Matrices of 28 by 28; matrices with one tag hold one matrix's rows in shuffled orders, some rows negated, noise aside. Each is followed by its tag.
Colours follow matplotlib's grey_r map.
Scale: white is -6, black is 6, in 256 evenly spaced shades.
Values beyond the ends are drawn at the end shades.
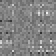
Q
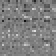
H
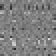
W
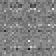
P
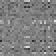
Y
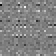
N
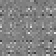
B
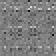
P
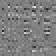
H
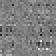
Q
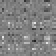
H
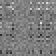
Q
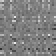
W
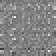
W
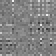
Q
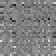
W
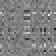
Y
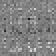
P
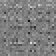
P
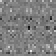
B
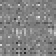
N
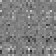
B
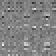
H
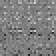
P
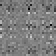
B
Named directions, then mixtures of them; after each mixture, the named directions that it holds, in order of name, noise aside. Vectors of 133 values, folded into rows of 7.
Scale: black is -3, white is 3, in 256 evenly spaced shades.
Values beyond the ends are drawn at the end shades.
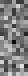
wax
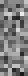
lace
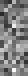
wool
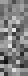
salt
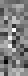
salt, wax.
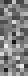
lace, wax, wool.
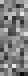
lace, wax.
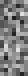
lace, wool.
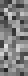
lace, wool.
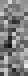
salt, wax, wool.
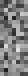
lace, wool.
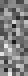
lace, wax.
